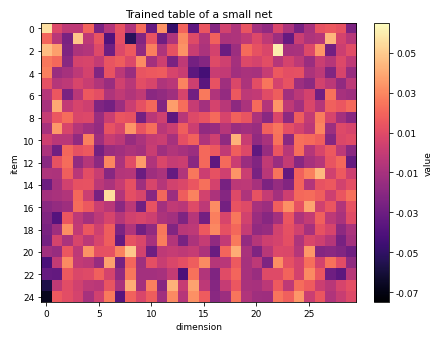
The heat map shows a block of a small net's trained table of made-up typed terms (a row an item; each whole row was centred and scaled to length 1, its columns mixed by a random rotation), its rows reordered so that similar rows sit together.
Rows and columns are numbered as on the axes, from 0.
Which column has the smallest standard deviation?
19
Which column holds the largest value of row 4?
0
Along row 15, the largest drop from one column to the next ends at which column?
7
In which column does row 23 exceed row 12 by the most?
14
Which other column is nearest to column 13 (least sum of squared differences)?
28
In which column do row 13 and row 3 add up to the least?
12
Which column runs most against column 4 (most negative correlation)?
10
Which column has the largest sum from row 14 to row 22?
18
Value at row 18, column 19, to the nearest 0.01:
0
